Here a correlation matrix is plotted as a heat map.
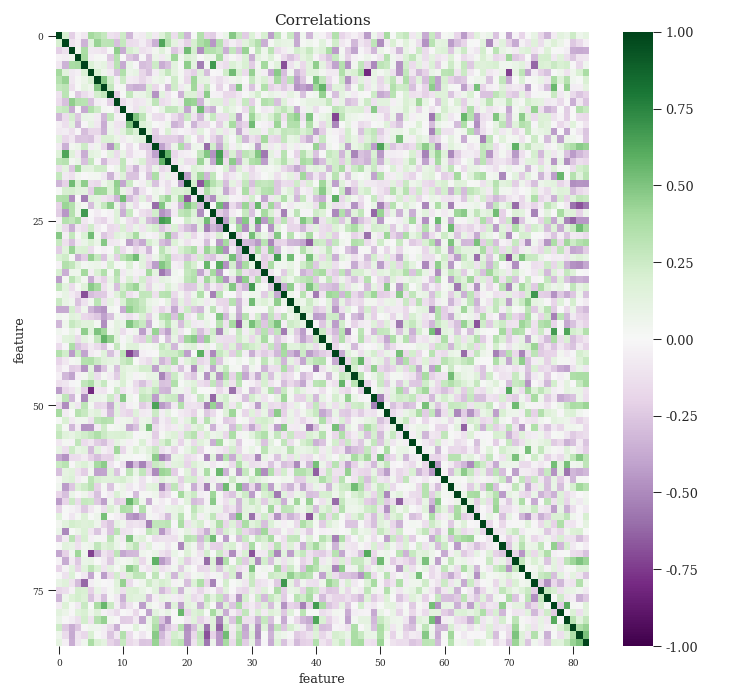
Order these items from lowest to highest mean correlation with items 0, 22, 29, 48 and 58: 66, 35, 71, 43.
71, 35, 66, 43
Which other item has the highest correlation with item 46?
61
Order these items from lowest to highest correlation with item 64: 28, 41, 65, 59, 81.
28, 65, 81, 41, 59
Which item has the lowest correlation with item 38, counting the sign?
77
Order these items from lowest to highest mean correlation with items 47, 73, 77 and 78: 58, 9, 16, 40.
16, 9, 58, 40
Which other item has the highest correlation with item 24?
4
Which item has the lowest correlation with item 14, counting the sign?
66
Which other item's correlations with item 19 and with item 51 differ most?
62
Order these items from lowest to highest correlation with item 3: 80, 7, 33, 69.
80, 69, 7, 33
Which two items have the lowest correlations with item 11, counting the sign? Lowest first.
43, 58
